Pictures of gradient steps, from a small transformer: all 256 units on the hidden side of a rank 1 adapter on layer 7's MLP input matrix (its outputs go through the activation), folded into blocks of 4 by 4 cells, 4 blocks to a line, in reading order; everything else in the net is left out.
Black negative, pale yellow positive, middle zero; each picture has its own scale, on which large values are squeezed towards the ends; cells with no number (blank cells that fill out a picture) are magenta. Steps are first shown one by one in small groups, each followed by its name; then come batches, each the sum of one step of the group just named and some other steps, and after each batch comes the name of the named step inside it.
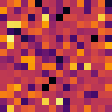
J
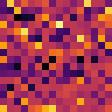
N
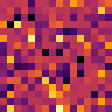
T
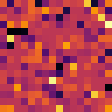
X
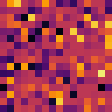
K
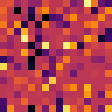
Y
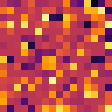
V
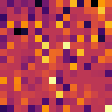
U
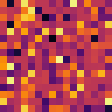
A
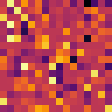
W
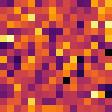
X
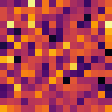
X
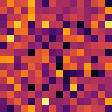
J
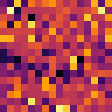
T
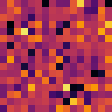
T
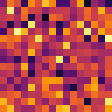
W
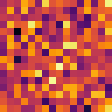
U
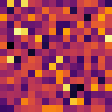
N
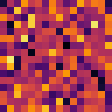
K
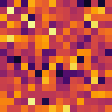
W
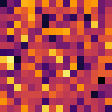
A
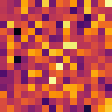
U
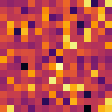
V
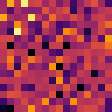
K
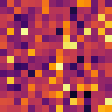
N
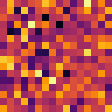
Y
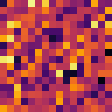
J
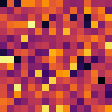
V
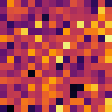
U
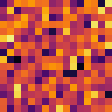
V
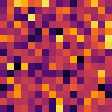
K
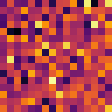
U
